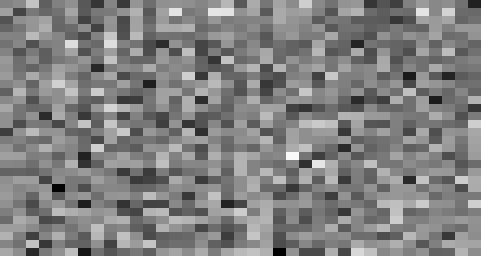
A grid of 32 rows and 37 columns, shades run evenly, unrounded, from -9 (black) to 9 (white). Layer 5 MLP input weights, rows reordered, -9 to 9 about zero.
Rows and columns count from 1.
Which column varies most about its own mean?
10
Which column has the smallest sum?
7
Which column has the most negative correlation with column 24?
29
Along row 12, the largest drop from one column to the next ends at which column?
33
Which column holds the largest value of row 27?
19
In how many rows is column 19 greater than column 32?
22
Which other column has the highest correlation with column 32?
16
